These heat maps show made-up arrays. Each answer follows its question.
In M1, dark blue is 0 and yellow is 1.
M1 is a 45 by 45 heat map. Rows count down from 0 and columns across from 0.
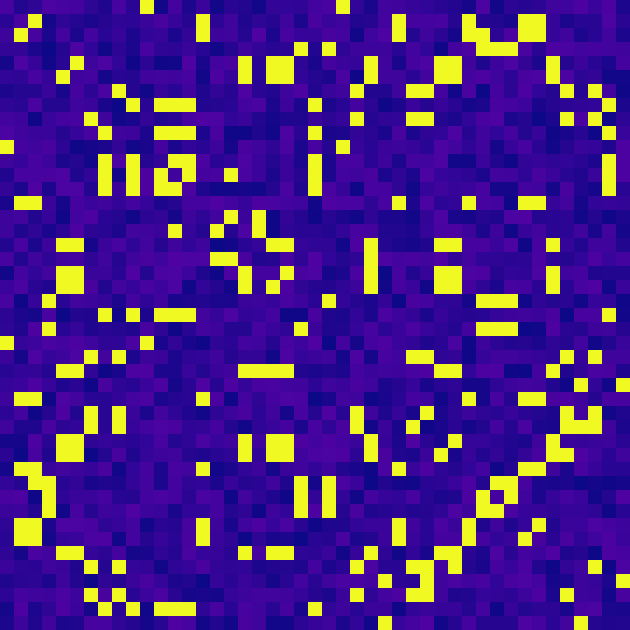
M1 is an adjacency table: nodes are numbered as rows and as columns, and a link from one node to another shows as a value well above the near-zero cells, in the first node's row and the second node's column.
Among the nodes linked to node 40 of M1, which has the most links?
node 32
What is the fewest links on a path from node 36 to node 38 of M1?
3
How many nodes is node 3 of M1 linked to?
5
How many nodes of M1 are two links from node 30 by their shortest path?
3
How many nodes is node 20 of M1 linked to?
8
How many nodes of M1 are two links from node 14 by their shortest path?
1
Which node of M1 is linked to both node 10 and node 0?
node 24
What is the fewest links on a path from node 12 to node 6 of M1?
6
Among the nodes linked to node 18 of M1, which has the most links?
node 26
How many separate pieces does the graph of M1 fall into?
3
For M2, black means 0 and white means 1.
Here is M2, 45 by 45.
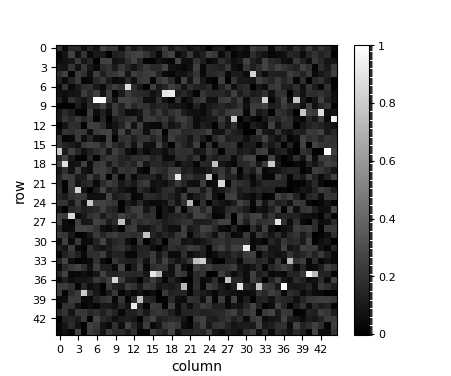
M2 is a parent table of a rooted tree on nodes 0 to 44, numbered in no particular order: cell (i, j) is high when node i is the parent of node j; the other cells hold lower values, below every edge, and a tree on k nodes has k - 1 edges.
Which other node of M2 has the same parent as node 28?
44
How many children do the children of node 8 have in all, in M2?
7
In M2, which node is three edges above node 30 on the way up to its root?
38
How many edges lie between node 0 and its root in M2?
7
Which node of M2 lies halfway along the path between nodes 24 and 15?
36
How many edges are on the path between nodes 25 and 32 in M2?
6
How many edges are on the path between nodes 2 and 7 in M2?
8
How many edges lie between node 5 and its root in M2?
5
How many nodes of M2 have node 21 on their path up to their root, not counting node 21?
2
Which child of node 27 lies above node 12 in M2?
35
